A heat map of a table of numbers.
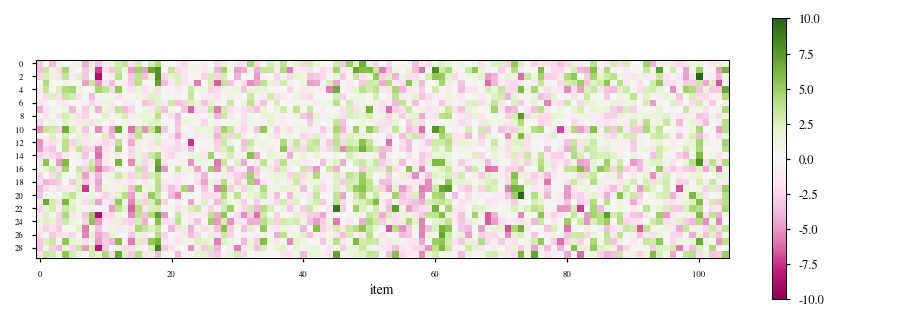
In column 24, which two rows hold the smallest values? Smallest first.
3, 16
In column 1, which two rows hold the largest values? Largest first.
21, 15
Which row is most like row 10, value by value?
27
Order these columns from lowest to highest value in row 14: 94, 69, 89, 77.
77, 89, 69, 94
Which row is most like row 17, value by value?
0
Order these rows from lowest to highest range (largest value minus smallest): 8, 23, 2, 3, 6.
6, 8, 3, 23, 2
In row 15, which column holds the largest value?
100
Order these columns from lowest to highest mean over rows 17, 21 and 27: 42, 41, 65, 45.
65, 41, 42, 45
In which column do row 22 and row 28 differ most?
54
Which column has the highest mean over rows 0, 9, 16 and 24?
18
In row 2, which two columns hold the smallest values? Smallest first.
9, 73
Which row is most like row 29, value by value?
4
